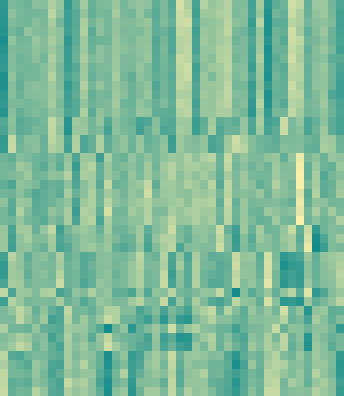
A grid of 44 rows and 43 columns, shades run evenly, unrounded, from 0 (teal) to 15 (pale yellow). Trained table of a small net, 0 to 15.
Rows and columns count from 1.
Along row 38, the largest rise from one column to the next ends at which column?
40
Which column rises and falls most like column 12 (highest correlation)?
22
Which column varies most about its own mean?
34
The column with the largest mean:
38
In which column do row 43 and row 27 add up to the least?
30
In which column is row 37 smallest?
14
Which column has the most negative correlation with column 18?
36
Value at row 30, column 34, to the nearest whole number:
13
